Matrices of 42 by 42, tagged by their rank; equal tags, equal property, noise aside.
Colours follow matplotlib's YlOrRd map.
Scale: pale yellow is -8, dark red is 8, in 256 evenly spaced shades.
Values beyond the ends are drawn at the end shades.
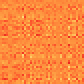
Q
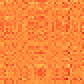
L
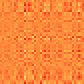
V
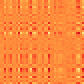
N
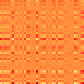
N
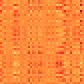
V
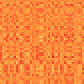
Q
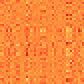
L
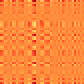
N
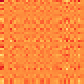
V
